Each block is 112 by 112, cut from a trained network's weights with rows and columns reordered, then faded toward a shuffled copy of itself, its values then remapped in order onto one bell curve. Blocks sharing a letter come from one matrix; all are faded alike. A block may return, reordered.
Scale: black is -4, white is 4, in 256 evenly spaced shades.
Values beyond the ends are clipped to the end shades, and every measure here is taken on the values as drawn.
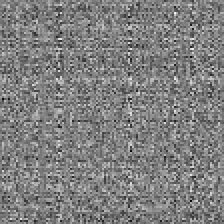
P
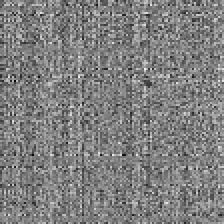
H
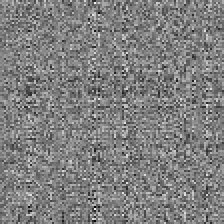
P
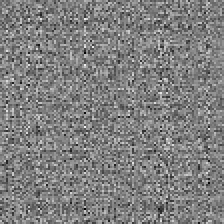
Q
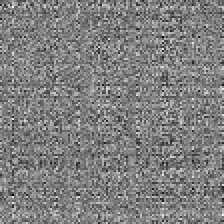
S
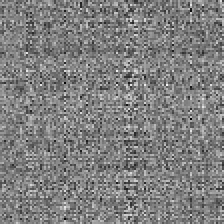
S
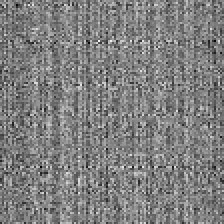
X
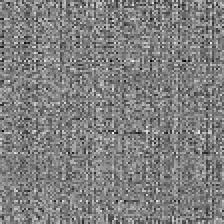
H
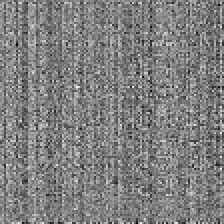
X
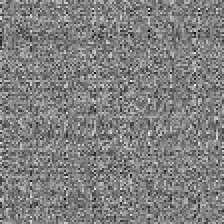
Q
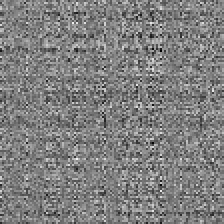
S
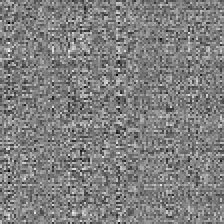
P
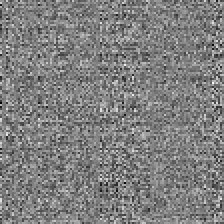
Q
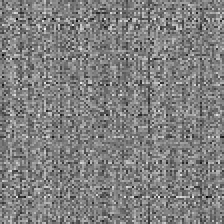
H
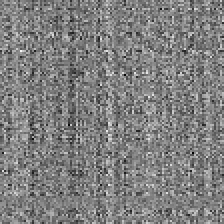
H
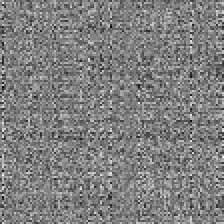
S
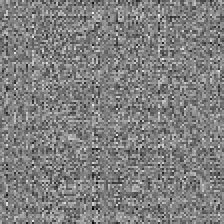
P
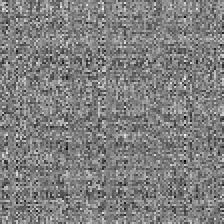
P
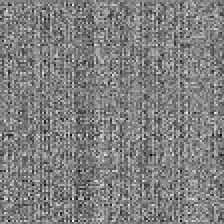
X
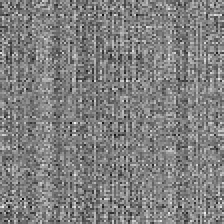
X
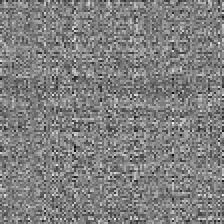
S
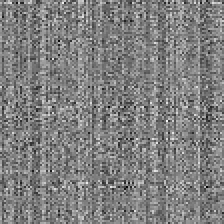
X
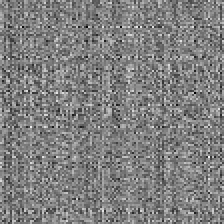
H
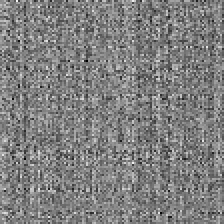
H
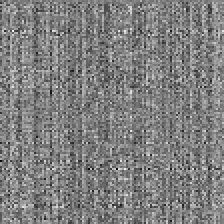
X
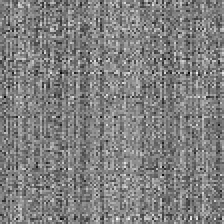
X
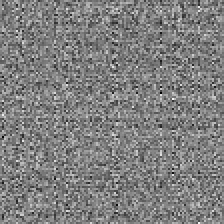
Q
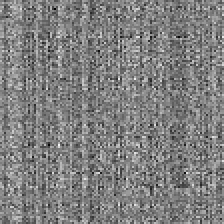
X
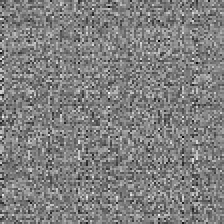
Q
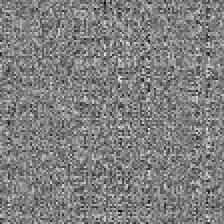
Q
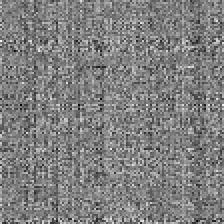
H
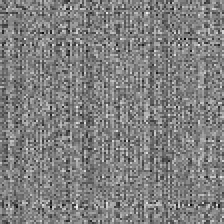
X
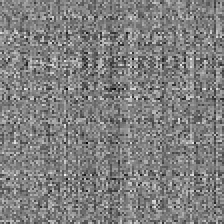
H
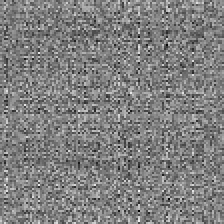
P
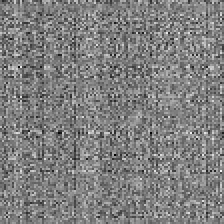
H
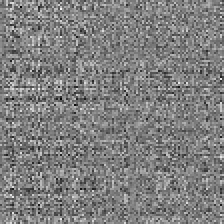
S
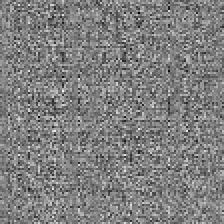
Q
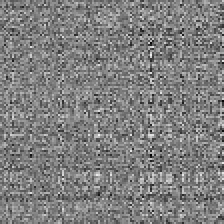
S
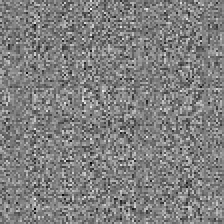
Q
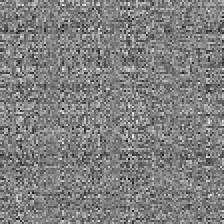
P
